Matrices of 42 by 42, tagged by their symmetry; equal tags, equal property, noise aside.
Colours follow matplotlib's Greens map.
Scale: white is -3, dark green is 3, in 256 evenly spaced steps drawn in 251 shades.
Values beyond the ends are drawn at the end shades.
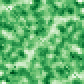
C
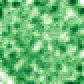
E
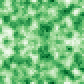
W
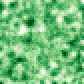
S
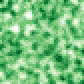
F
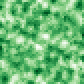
C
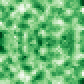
W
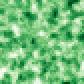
S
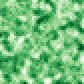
S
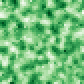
S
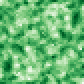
C
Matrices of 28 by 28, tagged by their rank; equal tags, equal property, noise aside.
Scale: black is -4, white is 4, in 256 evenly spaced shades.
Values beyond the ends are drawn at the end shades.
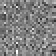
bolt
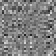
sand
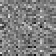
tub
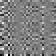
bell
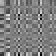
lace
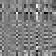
bell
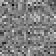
bolt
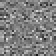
bolt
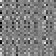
bell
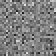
bolt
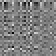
bell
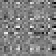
bell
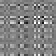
lace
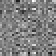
sand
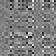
bell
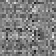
tub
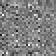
tub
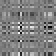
lace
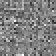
bolt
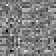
bolt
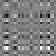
lace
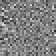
bolt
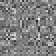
tub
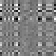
lace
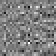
sand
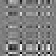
lace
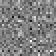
tub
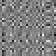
bell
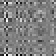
bell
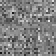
bolt
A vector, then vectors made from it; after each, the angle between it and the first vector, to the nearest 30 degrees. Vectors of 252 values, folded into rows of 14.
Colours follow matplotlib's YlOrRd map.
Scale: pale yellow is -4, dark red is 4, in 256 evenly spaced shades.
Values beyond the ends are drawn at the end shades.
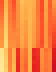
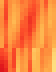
150 degrees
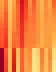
150 degrees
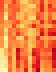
30 degrees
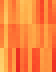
30 degrees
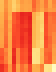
120 degrees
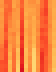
120 degrees
